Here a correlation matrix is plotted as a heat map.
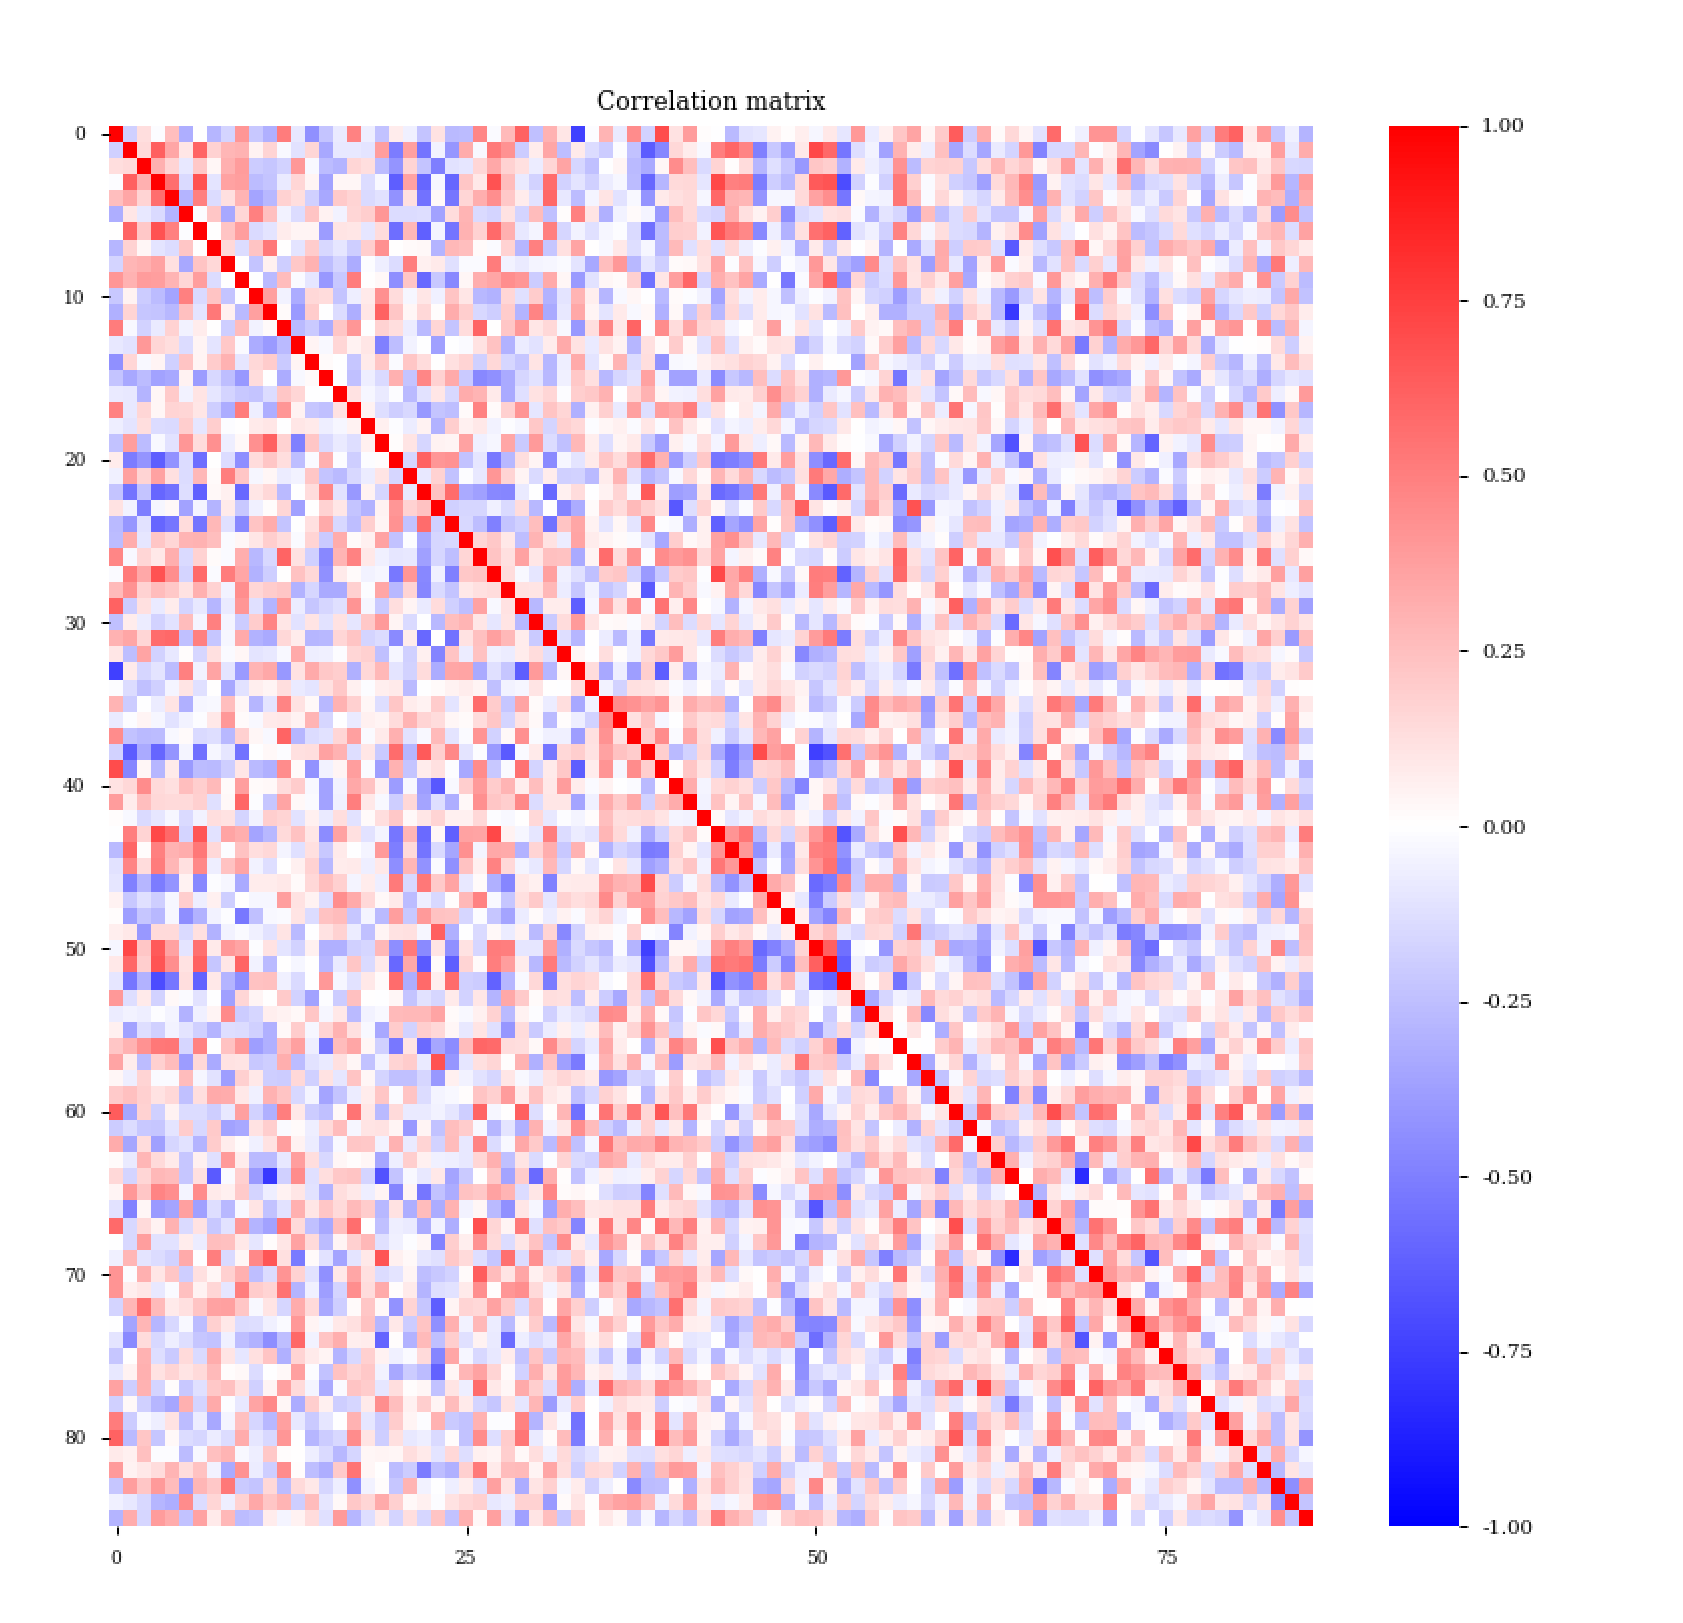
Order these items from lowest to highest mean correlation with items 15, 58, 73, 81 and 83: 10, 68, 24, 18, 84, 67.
84, 67, 10, 18, 68, 24
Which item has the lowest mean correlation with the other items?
15
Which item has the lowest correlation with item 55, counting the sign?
69
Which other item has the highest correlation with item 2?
72
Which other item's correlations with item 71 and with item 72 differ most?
37
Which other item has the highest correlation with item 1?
50
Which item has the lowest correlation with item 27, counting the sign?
52
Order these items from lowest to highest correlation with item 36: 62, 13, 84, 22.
13, 22, 62, 84
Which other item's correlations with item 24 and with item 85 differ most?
43
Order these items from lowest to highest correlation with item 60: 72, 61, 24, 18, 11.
11, 61, 24, 72, 18
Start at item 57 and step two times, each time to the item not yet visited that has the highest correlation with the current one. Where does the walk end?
49
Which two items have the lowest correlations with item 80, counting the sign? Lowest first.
33, 85
